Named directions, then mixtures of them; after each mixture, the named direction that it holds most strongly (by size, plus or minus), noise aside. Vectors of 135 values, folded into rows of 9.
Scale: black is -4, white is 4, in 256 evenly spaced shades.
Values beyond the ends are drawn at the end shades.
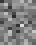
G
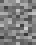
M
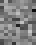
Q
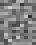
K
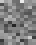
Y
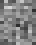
Q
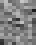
Q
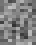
K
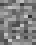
K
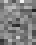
Q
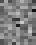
Q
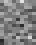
Y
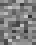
K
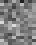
Y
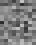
K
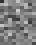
M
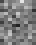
G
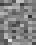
K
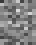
M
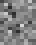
G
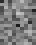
Q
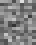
K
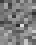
G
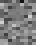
K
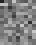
G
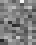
Y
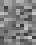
M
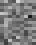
K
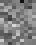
Y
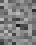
Q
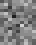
G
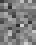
G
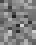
G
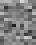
Y
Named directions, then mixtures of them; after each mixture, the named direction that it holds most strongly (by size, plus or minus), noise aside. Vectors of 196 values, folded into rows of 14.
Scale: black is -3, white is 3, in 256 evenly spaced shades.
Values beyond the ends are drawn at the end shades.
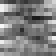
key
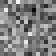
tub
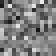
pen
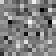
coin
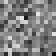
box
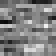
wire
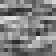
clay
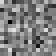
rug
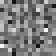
rug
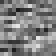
clay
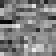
wire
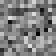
coin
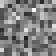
pen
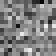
pen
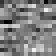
wire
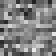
wire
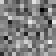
coin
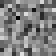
pen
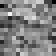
key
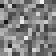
box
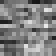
wire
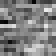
wire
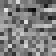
tub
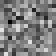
pen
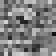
box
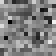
coin
